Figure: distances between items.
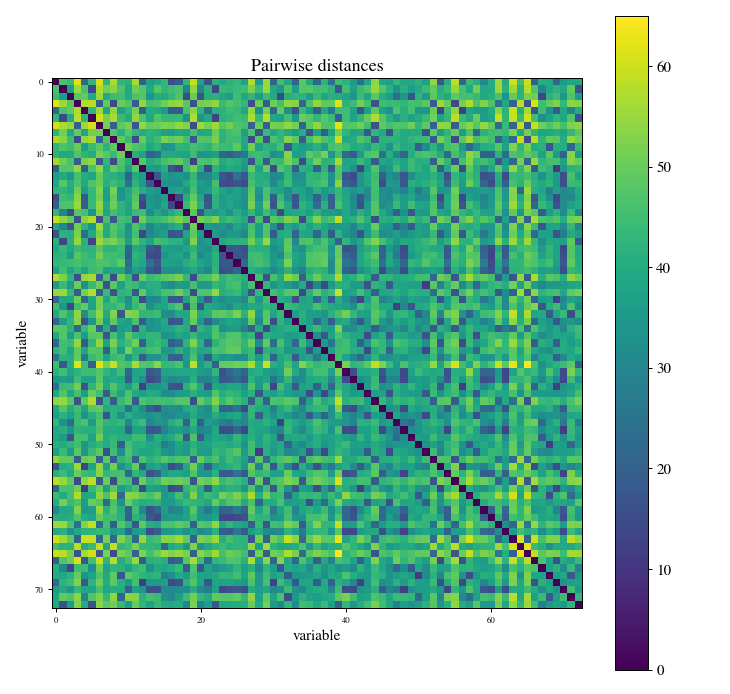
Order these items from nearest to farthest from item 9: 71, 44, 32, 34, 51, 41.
32, 71, 51, 34, 41, 44
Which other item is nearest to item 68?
50
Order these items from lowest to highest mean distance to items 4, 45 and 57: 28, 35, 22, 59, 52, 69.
69, 59, 28, 35, 22, 52
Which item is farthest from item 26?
39
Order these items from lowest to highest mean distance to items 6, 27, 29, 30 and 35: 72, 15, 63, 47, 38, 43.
63, 43, 38, 47, 15, 72
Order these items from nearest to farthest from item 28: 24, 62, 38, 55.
38, 62, 24, 55
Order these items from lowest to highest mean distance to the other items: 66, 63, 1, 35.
35, 66, 1, 63
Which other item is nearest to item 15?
64
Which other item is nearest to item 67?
2
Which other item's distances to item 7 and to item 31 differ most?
47
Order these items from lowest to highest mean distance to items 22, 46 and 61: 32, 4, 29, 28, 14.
28, 29, 14, 4, 32
